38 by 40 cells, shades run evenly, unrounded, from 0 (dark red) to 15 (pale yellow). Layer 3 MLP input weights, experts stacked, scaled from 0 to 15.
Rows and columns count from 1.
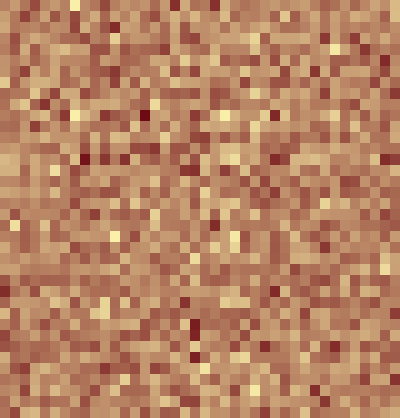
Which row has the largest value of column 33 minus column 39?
15
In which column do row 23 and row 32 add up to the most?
16
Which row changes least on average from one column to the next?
25
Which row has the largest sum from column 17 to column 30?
12
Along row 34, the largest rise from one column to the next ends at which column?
4
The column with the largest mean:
26
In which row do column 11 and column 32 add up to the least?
7
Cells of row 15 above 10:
14
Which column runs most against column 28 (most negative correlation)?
5
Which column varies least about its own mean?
38
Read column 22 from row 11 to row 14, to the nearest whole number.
11 10 8 9
